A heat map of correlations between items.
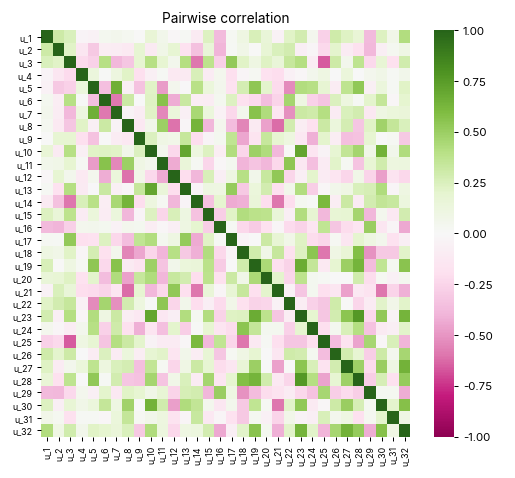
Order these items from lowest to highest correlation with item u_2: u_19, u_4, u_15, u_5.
u_5, u_4, u_19, u_15
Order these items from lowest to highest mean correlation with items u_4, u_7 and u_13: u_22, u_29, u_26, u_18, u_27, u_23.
u_22, u_18, u_26, u_29, u_27, u_23
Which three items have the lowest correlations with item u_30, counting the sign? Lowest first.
u_21, u_12, u_18
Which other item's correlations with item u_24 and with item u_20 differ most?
u_9
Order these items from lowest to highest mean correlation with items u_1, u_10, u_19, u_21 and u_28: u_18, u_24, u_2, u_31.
u_31, u_2, u_24, u_18
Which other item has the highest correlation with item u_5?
u_7
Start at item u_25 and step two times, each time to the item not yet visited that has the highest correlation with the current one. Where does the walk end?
u_8
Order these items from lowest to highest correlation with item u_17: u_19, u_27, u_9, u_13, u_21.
u_27, u_19, u_21, u_9, u_13
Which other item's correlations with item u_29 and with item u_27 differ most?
u_32
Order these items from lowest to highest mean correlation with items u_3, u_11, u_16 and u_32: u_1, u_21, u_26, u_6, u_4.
u_21, u_4, u_1, u_26, u_6
